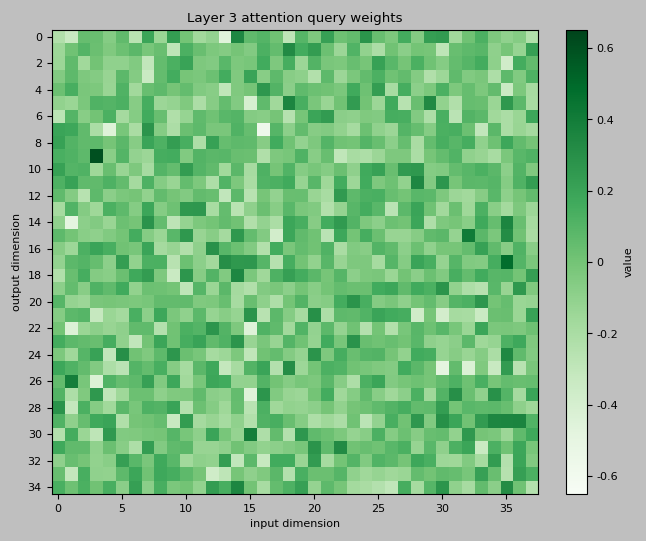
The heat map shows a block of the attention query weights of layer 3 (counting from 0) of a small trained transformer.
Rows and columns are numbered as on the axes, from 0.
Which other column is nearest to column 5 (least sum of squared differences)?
29
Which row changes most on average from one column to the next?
25
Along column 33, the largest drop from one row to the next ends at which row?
21
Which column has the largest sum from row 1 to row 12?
1
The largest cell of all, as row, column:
9, 3
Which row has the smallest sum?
7
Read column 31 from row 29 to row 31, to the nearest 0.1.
0.2 -0.1 0.1
